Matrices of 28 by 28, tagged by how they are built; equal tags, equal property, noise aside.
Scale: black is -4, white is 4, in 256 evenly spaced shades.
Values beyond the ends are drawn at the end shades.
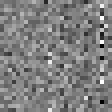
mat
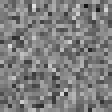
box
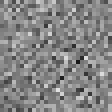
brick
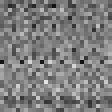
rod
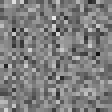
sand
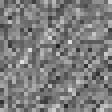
brick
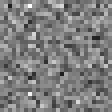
sand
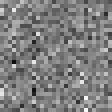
mat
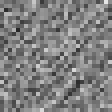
brick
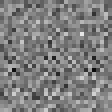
rod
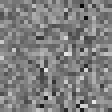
mat
